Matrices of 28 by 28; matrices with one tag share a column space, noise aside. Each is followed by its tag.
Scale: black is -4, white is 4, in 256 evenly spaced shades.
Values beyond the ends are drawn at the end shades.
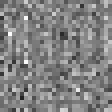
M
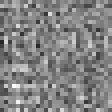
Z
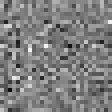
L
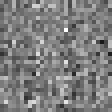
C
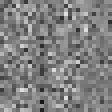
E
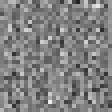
C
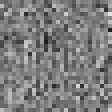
Z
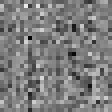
C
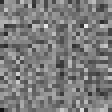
L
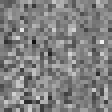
C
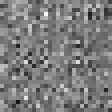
E
